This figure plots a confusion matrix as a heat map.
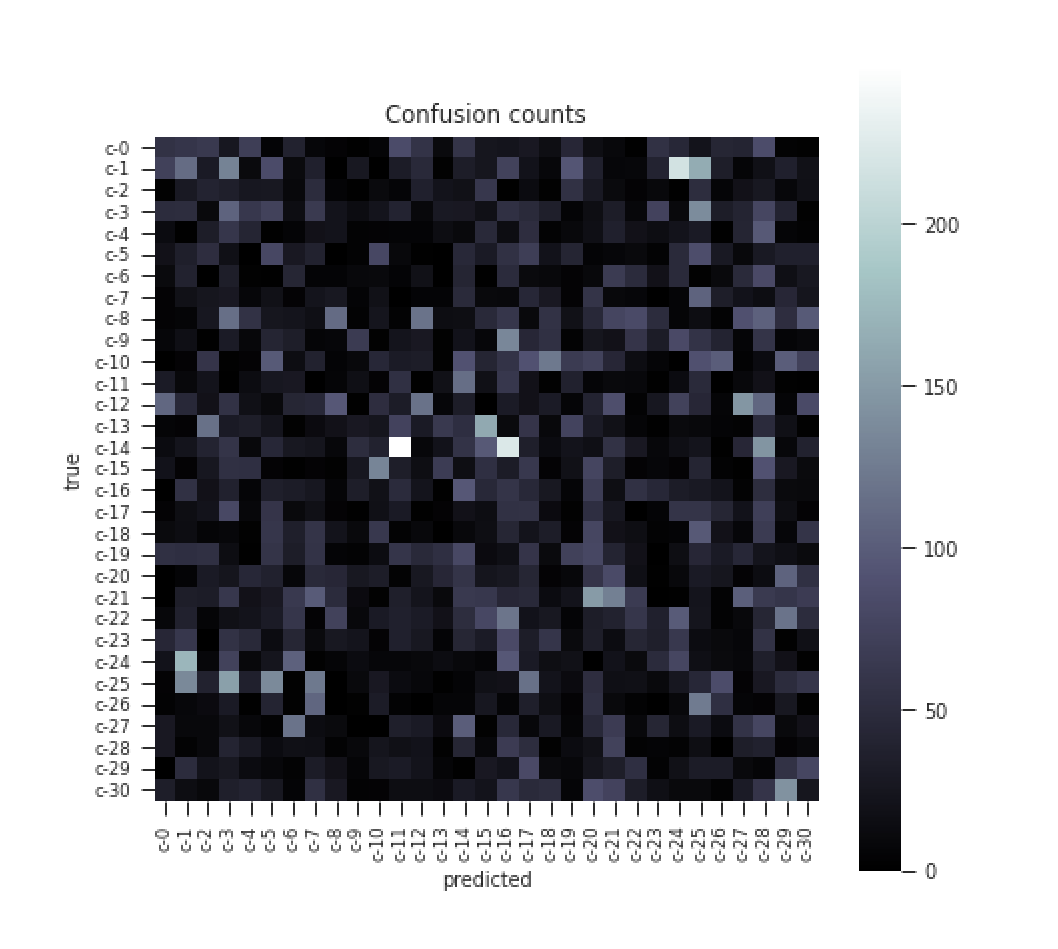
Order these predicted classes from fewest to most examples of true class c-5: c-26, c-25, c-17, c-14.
c-26, c-14, c-17, c-25
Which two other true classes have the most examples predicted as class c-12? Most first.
c-8, c-0
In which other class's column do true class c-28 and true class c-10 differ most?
c-18
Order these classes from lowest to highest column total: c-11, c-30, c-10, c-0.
c-0, c-10, c-30, c-11
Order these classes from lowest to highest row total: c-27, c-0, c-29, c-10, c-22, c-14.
c-29, c-27, c-0, c-22, c-10, c-14
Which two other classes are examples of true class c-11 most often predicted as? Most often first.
c-14, c-16
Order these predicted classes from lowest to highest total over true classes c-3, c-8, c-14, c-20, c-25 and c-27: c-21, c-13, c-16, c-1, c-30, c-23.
c-13, c-23, c-1, c-30, c-21, c-16
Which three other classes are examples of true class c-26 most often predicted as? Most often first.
c-25, c-7, c-20
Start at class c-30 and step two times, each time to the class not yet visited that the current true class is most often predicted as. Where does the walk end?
c-17
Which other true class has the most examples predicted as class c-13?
c-15
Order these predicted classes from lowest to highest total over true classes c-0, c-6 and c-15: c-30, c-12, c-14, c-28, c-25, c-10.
c-30, c-25, c-12, c-14, c-10, c-28
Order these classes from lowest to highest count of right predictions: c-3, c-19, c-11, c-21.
c-11, c-19, c-3, c-21
